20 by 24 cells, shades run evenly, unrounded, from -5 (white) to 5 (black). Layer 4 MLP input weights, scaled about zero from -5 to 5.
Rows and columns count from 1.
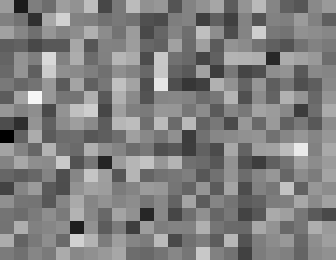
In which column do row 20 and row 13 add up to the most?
18
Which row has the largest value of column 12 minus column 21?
12
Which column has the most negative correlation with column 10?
2
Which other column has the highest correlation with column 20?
7
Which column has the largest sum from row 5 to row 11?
1
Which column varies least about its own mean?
23
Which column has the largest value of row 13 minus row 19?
6
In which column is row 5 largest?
20
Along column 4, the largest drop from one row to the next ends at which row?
5
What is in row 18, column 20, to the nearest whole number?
-1
